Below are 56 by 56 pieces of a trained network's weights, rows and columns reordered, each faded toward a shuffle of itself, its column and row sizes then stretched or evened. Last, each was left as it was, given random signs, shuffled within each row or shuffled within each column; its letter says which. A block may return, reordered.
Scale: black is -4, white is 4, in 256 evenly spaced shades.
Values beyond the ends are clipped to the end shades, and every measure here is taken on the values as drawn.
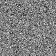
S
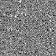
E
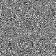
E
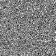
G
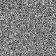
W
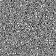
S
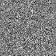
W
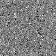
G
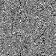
G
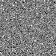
S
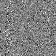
G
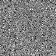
W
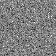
G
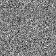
W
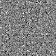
W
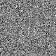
G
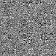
E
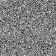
G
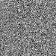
W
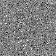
G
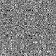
E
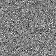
S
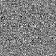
E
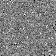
S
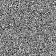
S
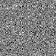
E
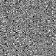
E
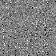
G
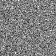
S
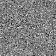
S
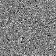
W
